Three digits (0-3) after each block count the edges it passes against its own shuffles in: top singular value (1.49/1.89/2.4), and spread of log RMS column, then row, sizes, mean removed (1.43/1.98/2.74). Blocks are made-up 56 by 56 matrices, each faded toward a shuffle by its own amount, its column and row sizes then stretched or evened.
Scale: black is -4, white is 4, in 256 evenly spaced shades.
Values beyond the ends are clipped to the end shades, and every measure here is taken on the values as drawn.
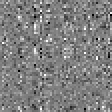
2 2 1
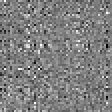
2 2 2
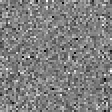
0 1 1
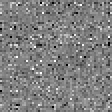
1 1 2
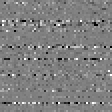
1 0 3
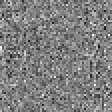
0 1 0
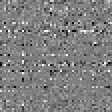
1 2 3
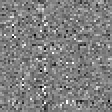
1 1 1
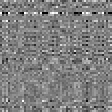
3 1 3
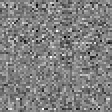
1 0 2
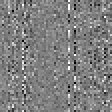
2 3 0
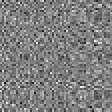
3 1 1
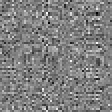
2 2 0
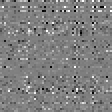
2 1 3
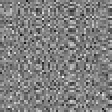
3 2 0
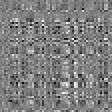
3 2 3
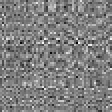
3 0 2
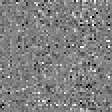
0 2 2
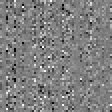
0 3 0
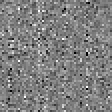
1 2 0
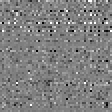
2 1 3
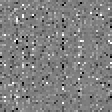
0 2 1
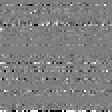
2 0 3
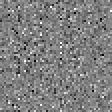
0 1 0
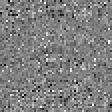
1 1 1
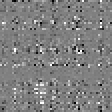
1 2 3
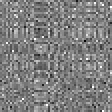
3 1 0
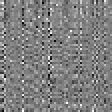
3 3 0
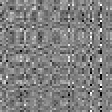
3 3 0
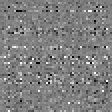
0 1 3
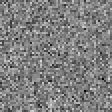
0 0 0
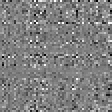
2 2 3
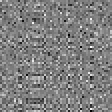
3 2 1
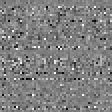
0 1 3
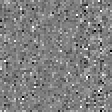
0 2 0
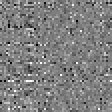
2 1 2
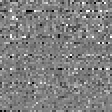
1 0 3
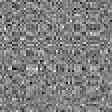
3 0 2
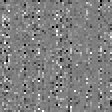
0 3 0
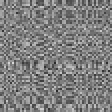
3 1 2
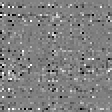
0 2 3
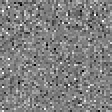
1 0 0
